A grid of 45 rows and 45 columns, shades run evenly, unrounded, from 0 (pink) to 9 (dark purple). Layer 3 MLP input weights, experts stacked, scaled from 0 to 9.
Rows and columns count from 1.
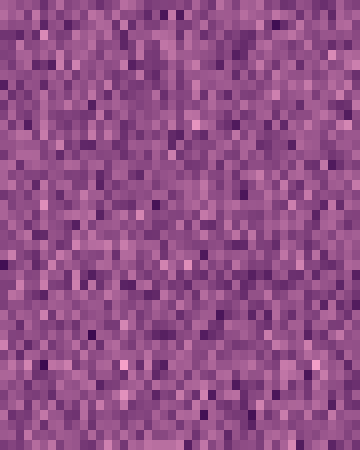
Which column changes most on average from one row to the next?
6
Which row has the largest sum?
28
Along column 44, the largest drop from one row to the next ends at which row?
13
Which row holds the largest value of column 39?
38
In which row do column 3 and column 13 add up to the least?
41
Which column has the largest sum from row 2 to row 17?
23
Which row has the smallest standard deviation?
43
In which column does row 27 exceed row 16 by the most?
5
